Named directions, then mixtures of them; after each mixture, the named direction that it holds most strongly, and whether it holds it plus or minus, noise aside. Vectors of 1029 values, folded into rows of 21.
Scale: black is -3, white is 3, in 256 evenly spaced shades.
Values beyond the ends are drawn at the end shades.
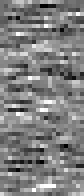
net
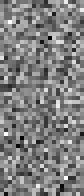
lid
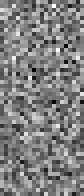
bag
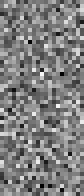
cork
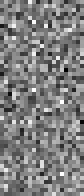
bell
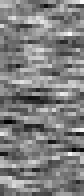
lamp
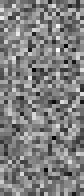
bag, plus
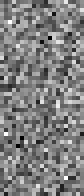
lid, plus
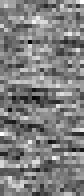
lamp, plus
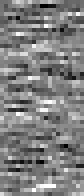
net, plus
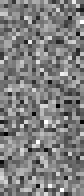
cork, minus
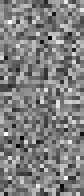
lid, plus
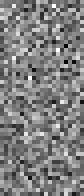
bag, plus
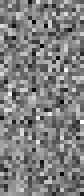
bell, minus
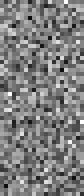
bell, minus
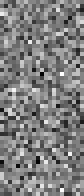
cork, minus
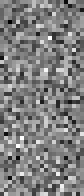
lid, minus
